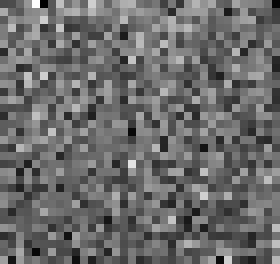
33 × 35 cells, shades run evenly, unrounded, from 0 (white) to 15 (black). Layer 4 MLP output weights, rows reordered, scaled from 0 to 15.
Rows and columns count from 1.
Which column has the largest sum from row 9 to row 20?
35
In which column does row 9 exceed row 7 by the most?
4
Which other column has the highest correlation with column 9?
1
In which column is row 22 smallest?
26
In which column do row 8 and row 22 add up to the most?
16
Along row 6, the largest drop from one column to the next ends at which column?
8
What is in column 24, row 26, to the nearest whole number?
12
